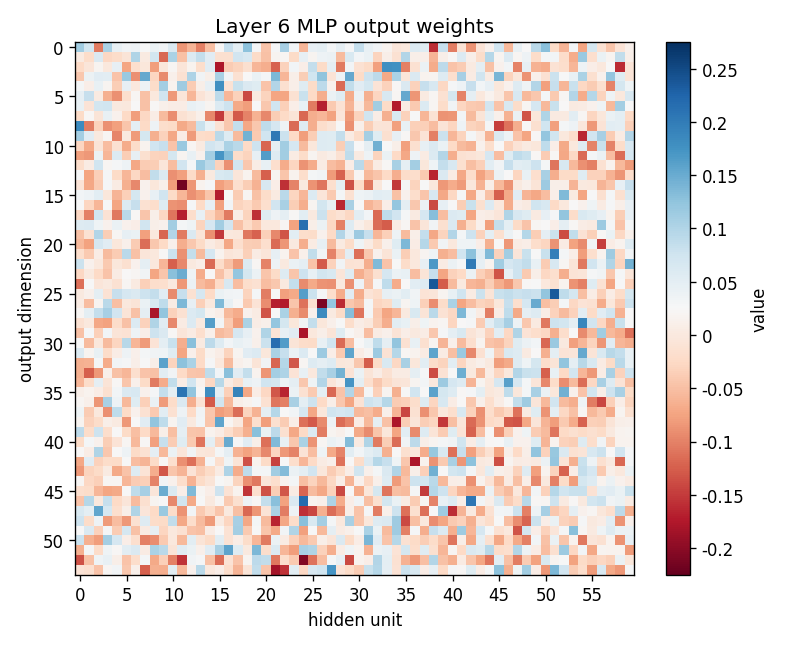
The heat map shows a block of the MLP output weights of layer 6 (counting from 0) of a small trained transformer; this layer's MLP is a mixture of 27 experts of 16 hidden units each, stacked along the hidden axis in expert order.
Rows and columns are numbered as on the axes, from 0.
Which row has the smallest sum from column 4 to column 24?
7
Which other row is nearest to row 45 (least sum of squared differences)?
41
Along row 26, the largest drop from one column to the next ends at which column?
28
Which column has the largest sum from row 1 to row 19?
50
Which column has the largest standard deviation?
21
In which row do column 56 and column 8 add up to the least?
20
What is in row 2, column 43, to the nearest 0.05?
0.05
